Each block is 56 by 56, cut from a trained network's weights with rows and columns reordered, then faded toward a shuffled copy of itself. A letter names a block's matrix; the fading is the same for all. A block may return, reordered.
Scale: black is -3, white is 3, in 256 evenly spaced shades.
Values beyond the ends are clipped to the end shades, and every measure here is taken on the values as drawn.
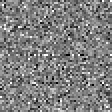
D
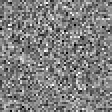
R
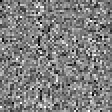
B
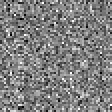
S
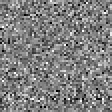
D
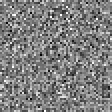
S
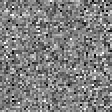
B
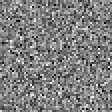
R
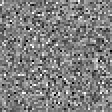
D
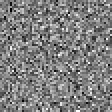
S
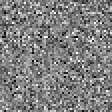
D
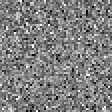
B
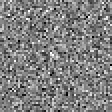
R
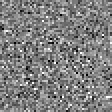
D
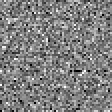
D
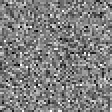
D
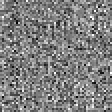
S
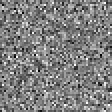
R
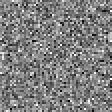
R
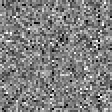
B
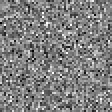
B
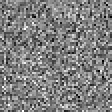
S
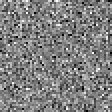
D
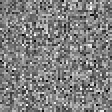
S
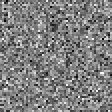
R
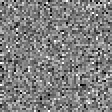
B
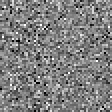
B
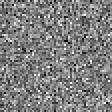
R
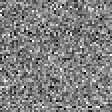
D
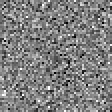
B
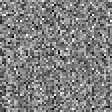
S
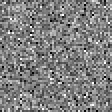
B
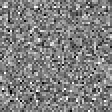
D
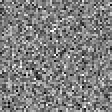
R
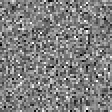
B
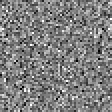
B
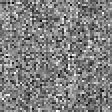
S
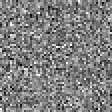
S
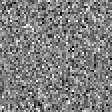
B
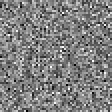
R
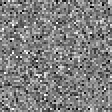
D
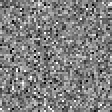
B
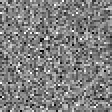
D
